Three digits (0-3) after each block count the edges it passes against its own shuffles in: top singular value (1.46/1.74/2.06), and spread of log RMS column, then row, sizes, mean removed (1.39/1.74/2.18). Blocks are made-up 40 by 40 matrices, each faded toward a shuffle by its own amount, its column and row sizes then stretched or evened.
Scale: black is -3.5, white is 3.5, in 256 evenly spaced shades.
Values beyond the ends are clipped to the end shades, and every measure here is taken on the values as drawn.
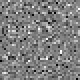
2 0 1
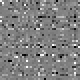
2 1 3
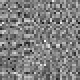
3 0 1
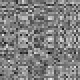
3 1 2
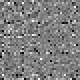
2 1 2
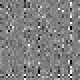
3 3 1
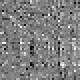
2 2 2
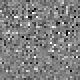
0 0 3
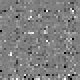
0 2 2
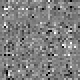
1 2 3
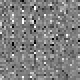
2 3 0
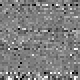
1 0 3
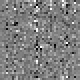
0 3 1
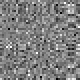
3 1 1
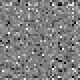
2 1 0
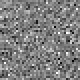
2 0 0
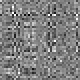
3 3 2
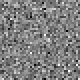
1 1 1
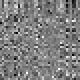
3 3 0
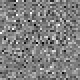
2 0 2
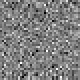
2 1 0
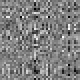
3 3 2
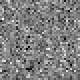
0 1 1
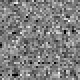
1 0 2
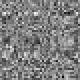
3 0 2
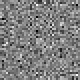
2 2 0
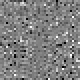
1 2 0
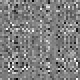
3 3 2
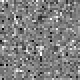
1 1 1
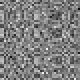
3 1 1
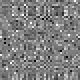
3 0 1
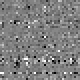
0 2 3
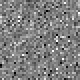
0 1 0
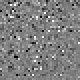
0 0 2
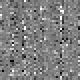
1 3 0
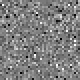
0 0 0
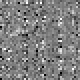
1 3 1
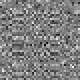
3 0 2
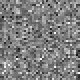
2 0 0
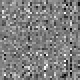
2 3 1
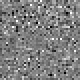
1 0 2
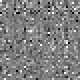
2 1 1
